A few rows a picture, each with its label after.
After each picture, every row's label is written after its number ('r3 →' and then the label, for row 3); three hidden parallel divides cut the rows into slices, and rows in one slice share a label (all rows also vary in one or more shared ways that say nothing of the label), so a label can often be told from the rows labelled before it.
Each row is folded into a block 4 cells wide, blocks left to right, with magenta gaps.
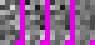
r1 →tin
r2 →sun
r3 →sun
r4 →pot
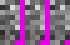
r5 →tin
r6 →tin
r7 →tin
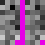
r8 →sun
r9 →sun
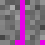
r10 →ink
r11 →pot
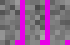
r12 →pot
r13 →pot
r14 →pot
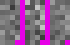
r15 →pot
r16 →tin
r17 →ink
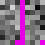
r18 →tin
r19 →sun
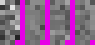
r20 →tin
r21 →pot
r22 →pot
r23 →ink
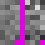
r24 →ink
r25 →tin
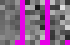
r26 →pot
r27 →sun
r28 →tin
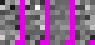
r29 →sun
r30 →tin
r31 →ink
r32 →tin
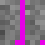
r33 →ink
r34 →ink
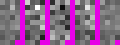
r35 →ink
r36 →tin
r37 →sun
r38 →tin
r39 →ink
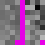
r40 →pot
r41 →sun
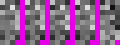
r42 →tin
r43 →tin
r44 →tin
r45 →tin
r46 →sun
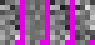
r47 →sun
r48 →pot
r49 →sun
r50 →tin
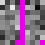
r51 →tin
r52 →sun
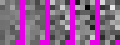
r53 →ink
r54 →pot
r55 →tin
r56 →sun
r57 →tin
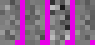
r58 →pot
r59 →ink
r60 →sun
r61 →pot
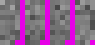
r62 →ink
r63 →ink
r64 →ink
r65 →pot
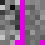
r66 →sun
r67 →ink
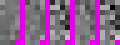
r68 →ink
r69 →pot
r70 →sun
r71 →pot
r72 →sun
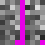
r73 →tin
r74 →tin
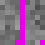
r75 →ink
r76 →pot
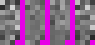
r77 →tin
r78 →ink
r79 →ink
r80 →tin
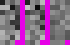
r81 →sun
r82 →sun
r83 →ink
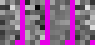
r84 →tin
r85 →sun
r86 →ink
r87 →tin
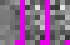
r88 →pot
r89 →tin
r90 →tin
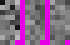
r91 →sun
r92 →pot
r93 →ink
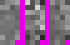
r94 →pot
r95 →tin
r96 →ink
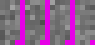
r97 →ink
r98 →pot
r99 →ink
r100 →pot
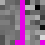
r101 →ink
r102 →sun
